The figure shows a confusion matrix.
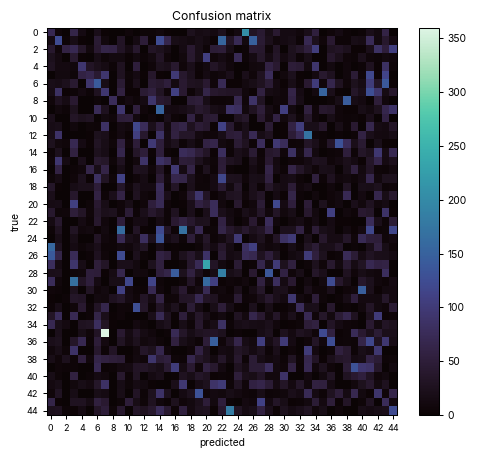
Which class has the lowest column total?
2
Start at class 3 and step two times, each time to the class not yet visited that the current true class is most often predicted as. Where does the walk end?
29
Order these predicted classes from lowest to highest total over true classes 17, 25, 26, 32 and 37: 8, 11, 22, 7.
8, 7, 11, 22
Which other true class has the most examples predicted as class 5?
6
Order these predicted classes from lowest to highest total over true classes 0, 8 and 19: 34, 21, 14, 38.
21, 34, 14, 38
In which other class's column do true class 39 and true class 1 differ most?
22
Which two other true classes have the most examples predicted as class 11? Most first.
32, 12
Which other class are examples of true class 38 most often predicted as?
13
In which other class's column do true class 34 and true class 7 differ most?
35
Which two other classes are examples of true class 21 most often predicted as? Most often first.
36, 43
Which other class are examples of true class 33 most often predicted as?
42
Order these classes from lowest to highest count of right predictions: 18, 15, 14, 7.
18, 14, 15, 7
